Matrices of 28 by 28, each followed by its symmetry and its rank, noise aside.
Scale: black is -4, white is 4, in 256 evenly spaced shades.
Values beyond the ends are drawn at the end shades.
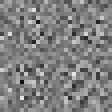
no symmetry, rank four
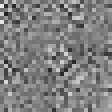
symmetric, rank five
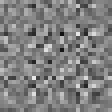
symmetric, rank three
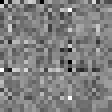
no symmetry, rank three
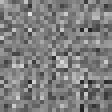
symmetric, rank four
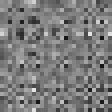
symmetric, rank three
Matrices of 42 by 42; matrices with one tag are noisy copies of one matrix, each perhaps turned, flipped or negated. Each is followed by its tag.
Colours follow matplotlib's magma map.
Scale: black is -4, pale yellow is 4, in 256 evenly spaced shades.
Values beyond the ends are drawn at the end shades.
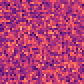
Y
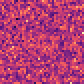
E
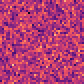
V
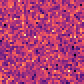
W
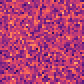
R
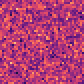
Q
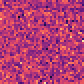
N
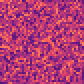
N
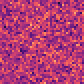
V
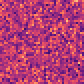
Y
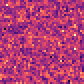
E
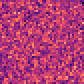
N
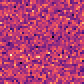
E
